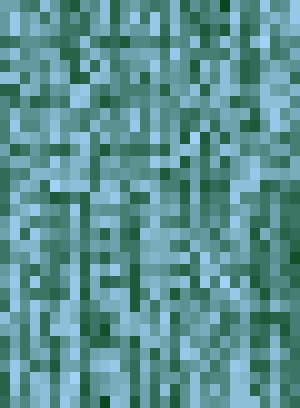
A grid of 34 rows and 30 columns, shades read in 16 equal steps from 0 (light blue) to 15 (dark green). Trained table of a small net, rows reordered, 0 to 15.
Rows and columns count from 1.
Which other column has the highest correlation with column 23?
19
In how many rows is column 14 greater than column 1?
13
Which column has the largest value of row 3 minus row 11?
21
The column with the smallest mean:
2
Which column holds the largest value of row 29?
14
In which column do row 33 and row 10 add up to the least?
28
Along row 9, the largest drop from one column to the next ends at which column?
8
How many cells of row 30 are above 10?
3
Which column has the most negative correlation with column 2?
9
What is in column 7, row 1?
11
